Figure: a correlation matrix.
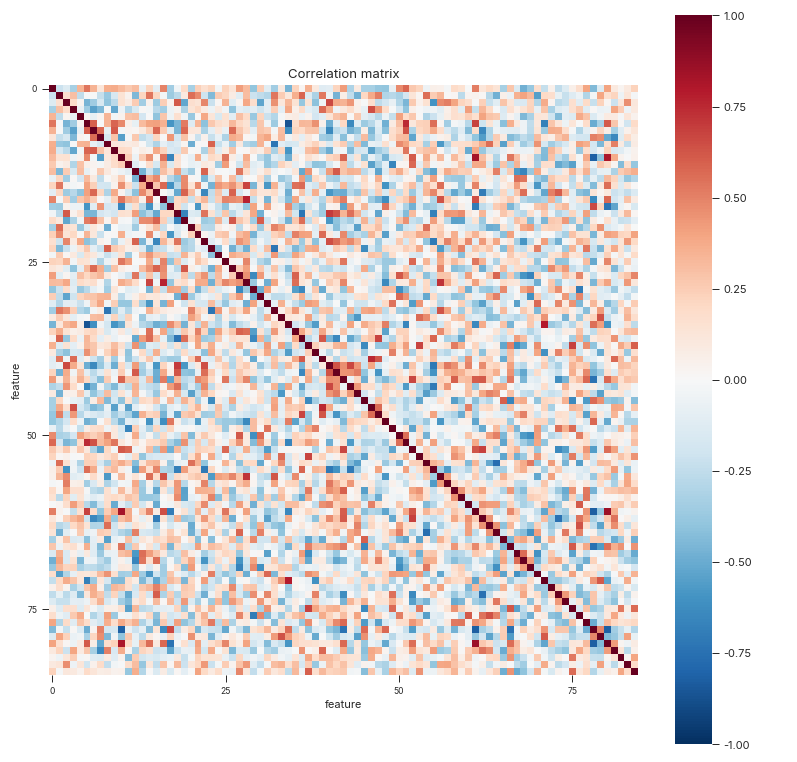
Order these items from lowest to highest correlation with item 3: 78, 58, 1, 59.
59, 78, 58, 1
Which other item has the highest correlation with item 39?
46
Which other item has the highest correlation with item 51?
5
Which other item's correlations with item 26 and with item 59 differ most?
19
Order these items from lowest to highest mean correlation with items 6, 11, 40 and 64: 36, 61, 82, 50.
36, 82, 61, 50
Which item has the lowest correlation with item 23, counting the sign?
32
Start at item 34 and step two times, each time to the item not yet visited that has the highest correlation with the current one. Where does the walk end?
79
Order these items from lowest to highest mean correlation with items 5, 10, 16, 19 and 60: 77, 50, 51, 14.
77, 50, 51, 14
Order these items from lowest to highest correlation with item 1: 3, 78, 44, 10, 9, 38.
44, 38, 9, 78, 10, 3
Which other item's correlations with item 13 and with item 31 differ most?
67
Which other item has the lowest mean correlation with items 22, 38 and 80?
78
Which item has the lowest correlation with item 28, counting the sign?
48
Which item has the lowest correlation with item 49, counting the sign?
11
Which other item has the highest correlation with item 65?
45
